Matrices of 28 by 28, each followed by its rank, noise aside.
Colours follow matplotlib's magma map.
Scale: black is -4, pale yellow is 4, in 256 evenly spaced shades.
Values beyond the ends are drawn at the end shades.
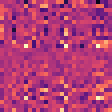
three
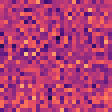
eight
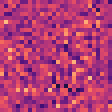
eight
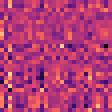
three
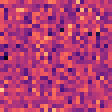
eight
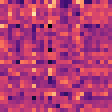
three
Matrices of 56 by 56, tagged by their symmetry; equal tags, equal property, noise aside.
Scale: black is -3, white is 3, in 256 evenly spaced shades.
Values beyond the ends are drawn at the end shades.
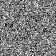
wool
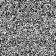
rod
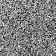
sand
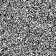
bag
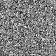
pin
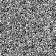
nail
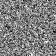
pin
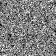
wool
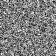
pin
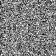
nail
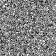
sand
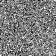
sand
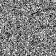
pin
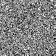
sand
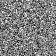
pin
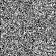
nail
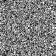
nail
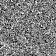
bag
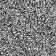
bag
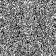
rod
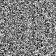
nail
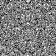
rod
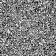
sand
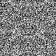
rod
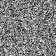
bag
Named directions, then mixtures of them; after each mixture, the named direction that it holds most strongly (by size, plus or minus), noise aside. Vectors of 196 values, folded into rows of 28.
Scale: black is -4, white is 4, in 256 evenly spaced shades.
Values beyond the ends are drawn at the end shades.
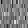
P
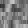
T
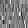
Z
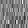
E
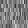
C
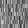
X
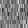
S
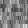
T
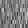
X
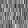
C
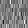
Z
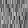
X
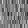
S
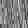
S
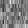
T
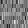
P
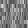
C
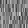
X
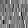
Z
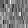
Z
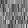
E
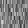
X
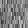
X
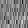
E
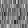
P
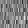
E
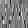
Z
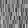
X
